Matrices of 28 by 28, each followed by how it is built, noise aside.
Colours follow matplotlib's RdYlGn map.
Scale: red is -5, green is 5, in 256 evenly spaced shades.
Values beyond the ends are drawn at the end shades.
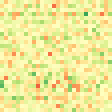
uneven rows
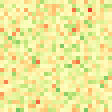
noise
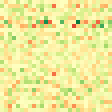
uneven rows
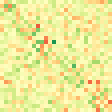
banded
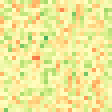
blocks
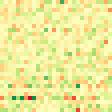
uneven rows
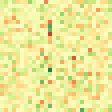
uneven columns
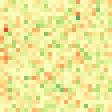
blocks
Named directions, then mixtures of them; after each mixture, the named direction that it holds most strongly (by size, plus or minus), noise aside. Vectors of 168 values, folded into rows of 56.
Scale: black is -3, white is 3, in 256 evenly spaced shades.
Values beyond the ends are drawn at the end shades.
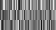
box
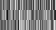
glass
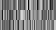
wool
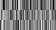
box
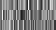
wool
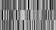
wool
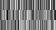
glass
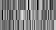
wool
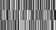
glass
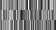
wool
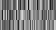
wool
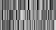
wool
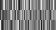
box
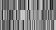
wool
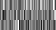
box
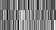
wool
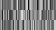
wool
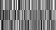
box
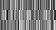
glass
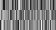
box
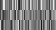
box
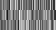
glass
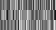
glass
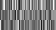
box
